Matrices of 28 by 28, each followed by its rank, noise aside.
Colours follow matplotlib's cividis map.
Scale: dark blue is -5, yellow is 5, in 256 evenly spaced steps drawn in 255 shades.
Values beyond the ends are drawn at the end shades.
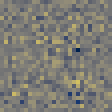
six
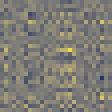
three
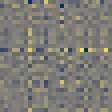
three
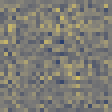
six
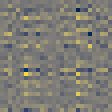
three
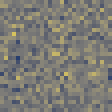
eight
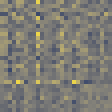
three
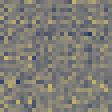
six
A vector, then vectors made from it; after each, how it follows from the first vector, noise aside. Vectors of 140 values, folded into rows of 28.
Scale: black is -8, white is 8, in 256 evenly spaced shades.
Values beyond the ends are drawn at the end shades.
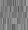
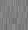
negated, shrunk.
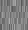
reversed, negated.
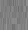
shrunk.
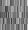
wrapped around, scaled up.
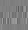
partly zeroed.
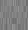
negated, shrunk.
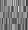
negated, scaled up.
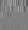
negated, partly zeroed.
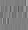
partly zeroed.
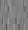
negated, partly zeroed.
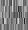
wrapped around, scaled up.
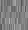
reversed, negated.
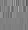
negated, partly zeroed.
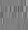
partly zeroed.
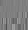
negated, partly zeroed.
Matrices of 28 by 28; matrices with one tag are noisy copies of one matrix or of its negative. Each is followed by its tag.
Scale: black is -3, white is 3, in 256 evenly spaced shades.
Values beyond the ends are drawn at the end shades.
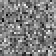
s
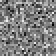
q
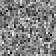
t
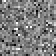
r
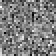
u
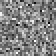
t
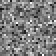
r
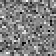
r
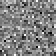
u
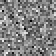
r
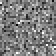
t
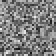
r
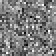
s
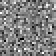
u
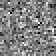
s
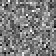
s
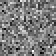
r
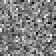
t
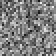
q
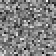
u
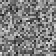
t
